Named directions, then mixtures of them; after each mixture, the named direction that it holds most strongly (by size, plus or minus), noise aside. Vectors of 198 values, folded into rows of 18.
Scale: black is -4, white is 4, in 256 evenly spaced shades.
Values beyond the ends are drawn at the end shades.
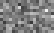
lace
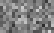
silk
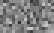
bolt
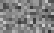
lace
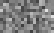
lace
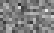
lace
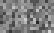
silk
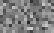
bolt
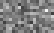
lace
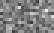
lace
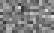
lace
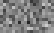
bolt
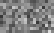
silk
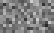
bolt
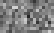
silk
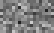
lace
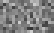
bolt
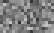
bolt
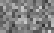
silk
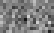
silk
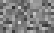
bolt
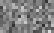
silk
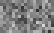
silk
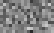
bolt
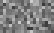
bolt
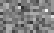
lace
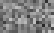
silk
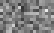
lace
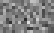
bolt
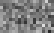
silk
